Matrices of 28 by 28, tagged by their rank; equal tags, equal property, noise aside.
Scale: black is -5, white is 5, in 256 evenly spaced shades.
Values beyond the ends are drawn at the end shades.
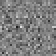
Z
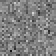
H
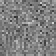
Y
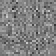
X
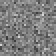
Y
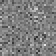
Y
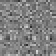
Z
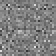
Z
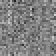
Y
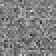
Y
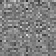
Z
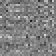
Z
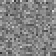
H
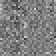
X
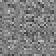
Z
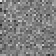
X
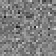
X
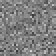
X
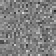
Y
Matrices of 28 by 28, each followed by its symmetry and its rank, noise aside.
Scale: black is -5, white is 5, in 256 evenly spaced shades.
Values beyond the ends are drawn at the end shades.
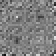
symmetric, rank four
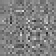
antisymmetric, rank four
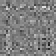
no symmetry, rank four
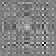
symmetric, rank two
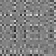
antisymmetric, rank two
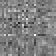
no symmetry, rank four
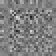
symmetric, rank three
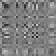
symmetric, rank two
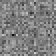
no symmetry, rank four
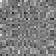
no symmetry, rank four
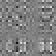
no symmetry, rank two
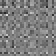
no symmetry, rank three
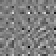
no symmetry, rank three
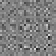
symmetric, rank four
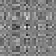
antisymmetric, rank two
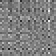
no symmetry, rank three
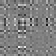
antisymmetric, rank two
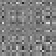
antisymmetric, rank two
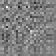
symmetric, rank four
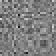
no symmetry, rank four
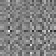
no symmetry, rank three
